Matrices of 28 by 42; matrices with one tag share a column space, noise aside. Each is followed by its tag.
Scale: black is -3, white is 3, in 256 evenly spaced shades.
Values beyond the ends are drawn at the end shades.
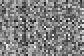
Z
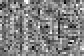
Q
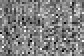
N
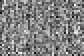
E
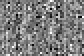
E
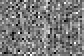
E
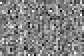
Q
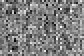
Q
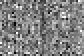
E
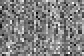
E
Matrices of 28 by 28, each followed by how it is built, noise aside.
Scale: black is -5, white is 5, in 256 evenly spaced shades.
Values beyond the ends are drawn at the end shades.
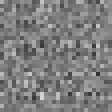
low rank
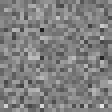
low rank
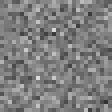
repeating rows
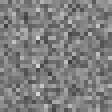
repeating rows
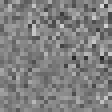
upper triangular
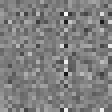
low rank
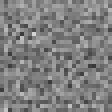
blocks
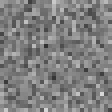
noise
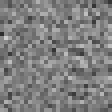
blocks
